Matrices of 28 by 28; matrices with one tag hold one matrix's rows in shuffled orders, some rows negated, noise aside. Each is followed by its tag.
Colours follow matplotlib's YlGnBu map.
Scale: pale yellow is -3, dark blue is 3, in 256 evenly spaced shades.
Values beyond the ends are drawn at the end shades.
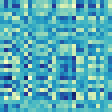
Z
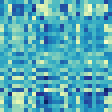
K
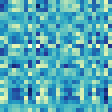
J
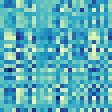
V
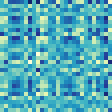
J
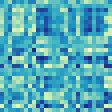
K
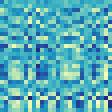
J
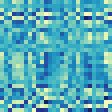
K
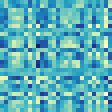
J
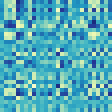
V
